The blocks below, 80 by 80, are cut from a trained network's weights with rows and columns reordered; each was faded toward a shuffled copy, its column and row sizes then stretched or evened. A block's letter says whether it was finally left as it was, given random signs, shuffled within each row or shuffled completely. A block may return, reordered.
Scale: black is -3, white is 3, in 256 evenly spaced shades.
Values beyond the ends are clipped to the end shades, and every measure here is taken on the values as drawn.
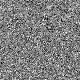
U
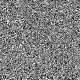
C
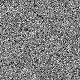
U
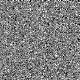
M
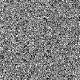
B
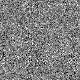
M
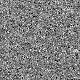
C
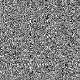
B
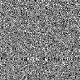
B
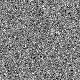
U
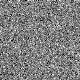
C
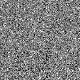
M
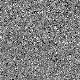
M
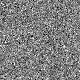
U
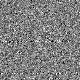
C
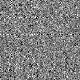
B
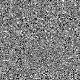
B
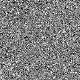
M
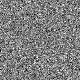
C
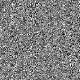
B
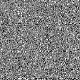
B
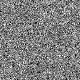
C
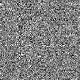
B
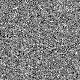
U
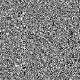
B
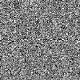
B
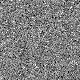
U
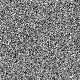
U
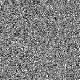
B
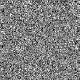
B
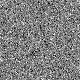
U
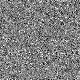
C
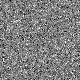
U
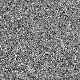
C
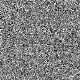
M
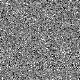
M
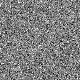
C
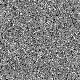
U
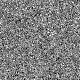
U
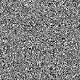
B
